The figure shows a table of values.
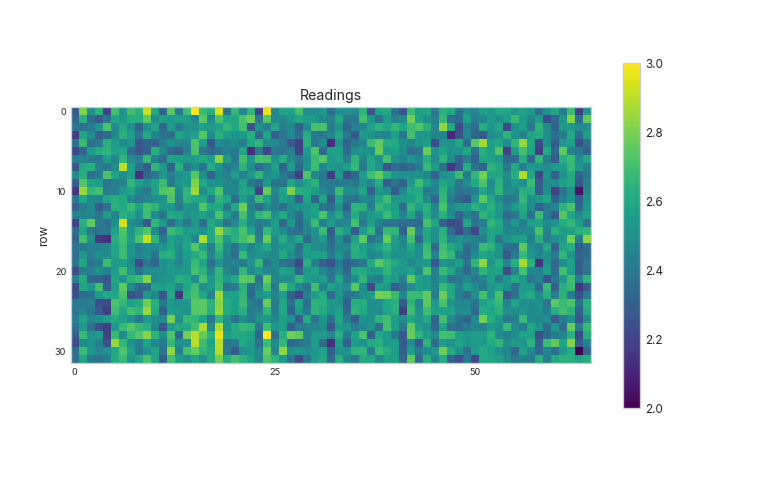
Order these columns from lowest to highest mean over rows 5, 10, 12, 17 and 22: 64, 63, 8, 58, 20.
63, 58, 64, 8, 20
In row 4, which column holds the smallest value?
32
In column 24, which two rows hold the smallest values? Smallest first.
5, 19
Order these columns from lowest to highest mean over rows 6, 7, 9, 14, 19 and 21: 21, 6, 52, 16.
16, 52, 21, 6
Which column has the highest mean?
18
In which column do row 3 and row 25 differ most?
47
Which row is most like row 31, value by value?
15
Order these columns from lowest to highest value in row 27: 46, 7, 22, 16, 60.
60, 46, 22, 7, 16
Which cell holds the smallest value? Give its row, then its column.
30, 63
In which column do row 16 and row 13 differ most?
4
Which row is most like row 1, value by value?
21
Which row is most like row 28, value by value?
0
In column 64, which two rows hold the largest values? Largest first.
16, 1
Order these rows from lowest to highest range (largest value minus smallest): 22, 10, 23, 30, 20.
20, 22, 23, 10, 30
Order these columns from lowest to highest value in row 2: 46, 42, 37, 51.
37, 51, 42, 46
